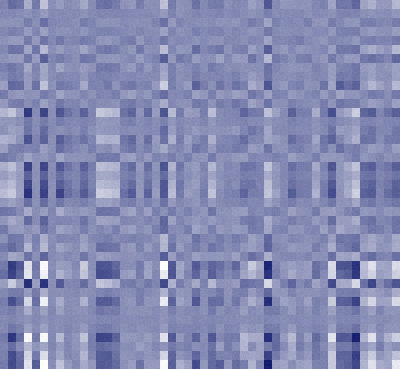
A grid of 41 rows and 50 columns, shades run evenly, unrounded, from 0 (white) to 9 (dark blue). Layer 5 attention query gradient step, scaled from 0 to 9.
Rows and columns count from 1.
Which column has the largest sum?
34
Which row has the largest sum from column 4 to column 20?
22
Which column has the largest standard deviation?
6
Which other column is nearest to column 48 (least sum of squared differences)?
36
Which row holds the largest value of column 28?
41
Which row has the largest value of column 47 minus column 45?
32
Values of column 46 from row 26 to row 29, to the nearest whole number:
5 4 4 5
